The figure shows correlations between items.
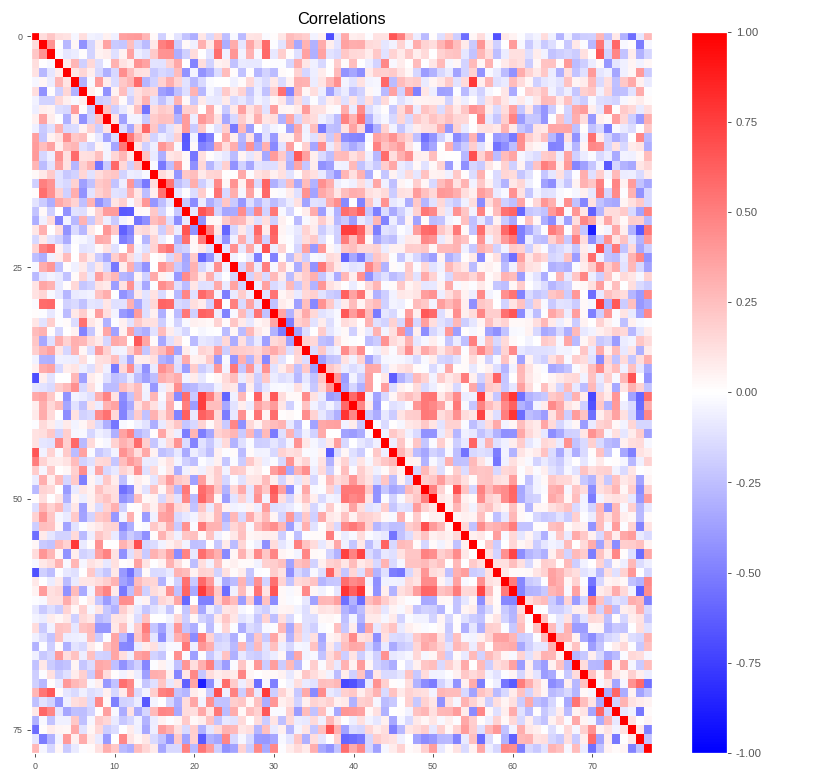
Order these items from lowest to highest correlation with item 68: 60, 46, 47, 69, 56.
47, 46, 69, 56, 60
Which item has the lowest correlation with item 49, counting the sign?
11
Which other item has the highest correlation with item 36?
25
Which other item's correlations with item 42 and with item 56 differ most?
41
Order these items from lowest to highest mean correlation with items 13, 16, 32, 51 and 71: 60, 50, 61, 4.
4, 50, 61, 60
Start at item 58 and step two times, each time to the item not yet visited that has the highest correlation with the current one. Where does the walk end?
75
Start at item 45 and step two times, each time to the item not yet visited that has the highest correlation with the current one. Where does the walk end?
46
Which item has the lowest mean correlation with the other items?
76
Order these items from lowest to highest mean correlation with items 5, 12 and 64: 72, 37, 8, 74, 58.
58, 72, 74, 8, 37
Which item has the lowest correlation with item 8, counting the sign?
14
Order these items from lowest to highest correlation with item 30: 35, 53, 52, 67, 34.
67, 52, 35, 34, 53
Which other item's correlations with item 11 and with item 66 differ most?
19
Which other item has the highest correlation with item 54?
37
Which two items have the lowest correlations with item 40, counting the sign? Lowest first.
70, 76
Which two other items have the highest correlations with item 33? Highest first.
13, 55
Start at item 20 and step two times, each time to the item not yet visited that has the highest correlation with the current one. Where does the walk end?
26
